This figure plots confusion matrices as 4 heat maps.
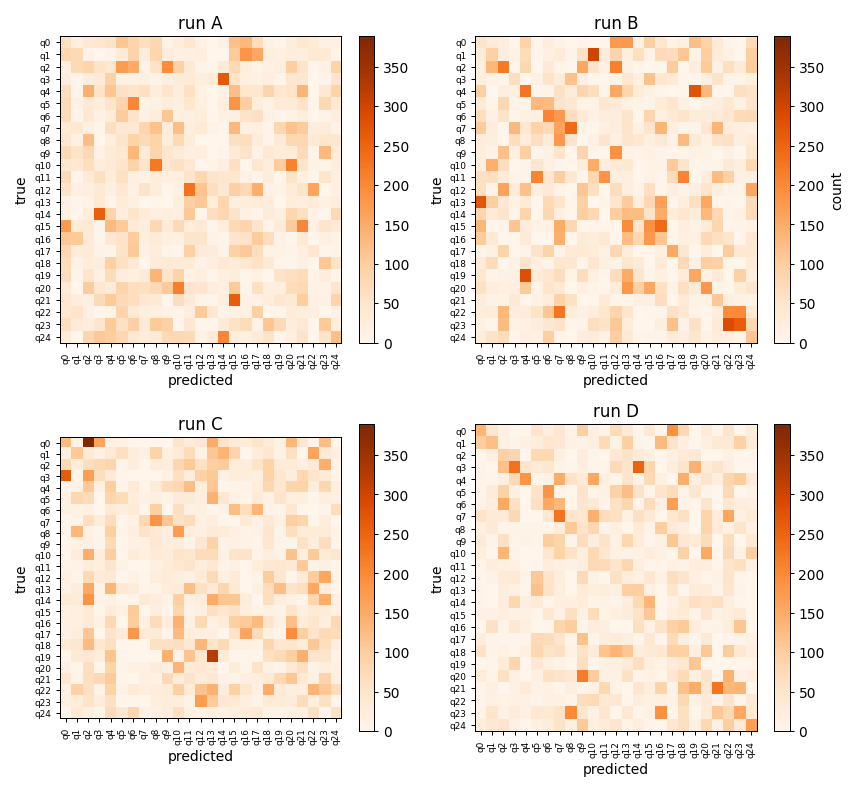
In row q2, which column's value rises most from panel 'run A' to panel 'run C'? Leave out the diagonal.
q23
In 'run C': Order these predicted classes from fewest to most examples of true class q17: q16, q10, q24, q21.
q24, q21, q10, q16
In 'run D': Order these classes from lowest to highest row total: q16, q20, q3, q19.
q19, q16, q20, q3
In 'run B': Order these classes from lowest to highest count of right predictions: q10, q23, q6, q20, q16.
q16, q10, q20, q6, q23
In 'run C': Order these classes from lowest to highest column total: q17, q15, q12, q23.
q17, q15, q12, q23
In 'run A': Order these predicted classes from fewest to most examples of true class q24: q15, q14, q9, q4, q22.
q22, q15, q9, q4, q14
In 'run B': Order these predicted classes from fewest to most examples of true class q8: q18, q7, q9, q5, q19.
q9, q19, q5, q18, q7
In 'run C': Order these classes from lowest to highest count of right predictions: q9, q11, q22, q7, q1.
q9, q11, q7, q1, q22
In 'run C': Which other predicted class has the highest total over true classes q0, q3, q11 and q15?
q2
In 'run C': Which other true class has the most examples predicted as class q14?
q1
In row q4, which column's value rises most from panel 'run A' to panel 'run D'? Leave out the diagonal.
q10
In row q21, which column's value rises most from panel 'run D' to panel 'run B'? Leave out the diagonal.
q7
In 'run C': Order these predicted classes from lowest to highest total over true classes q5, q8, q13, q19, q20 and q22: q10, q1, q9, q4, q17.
q17, q9, q1, q10, q4
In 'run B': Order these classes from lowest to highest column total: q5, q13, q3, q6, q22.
q3, q5, q22, q6, q13
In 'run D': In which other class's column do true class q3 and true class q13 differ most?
q14
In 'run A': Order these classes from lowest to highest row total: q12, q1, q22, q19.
q22, q19, q1, q12
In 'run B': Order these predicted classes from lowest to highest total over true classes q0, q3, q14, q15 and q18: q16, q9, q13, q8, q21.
q9, q8, q21, q16, q13
